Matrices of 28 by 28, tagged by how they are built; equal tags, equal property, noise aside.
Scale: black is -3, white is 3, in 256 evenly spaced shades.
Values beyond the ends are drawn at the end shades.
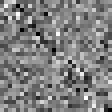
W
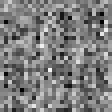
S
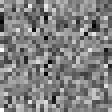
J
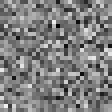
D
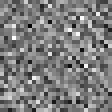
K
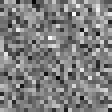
K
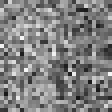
S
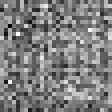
S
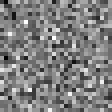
D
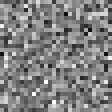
D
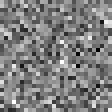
K
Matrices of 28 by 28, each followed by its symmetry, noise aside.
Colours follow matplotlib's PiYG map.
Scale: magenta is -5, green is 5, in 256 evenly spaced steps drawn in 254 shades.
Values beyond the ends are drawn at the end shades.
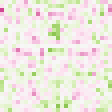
mirrored left to right.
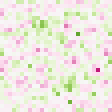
same after a half turn.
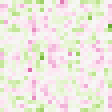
mirrored top to bottom.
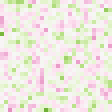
antisymmetric.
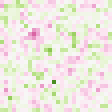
symmetric.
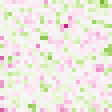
no symmetry.
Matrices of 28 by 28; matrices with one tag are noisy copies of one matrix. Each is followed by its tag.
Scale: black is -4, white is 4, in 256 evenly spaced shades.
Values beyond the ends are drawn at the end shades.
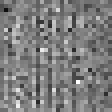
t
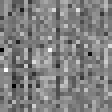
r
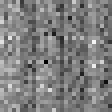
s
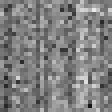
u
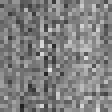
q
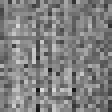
t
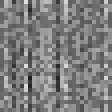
r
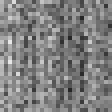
s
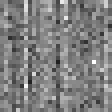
r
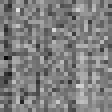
u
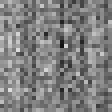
s
